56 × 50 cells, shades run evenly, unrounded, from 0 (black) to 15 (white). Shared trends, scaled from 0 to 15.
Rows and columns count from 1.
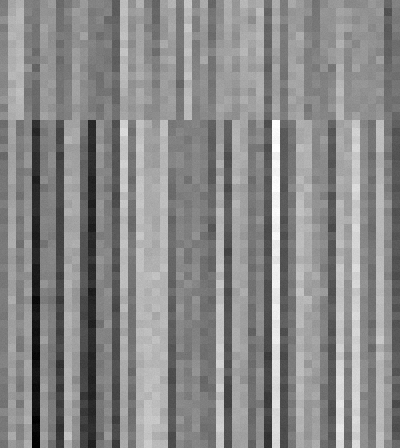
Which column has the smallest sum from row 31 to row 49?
5
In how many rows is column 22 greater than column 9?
15
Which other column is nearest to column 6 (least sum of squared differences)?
46
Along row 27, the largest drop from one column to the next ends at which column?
36
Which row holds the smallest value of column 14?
3
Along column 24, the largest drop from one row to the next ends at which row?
16
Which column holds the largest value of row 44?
35
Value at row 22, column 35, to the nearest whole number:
14
